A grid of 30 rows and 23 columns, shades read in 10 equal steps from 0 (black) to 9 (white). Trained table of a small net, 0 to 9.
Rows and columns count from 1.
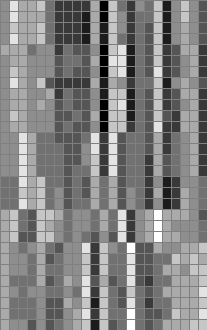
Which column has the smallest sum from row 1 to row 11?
12
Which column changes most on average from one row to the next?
14
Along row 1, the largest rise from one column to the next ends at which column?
13
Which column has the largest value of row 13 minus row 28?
11
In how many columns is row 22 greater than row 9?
16
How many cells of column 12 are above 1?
18
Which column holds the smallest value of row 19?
19
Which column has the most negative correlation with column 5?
22
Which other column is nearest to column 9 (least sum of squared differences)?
8
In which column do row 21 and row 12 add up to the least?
15
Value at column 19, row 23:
5
